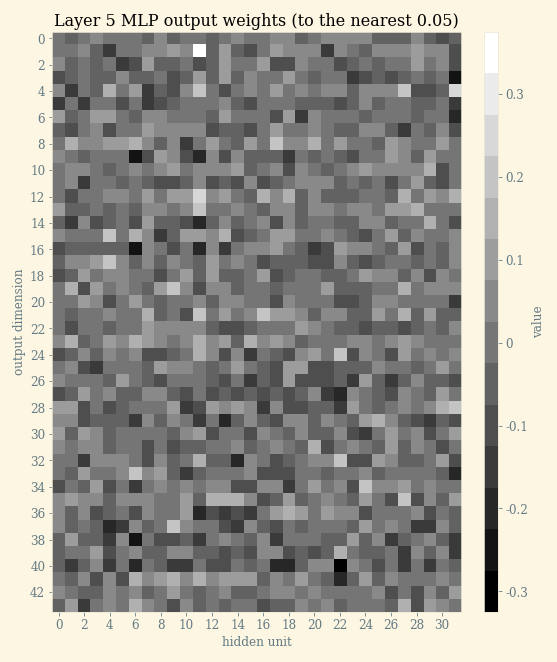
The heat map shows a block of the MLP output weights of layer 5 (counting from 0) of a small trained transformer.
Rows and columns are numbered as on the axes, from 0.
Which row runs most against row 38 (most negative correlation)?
4
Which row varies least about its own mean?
0
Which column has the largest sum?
27
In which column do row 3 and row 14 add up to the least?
31
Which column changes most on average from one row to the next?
11
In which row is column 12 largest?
35
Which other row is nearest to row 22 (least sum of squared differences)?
7
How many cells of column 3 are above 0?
14
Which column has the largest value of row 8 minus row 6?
17
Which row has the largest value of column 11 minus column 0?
1
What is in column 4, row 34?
-0.1
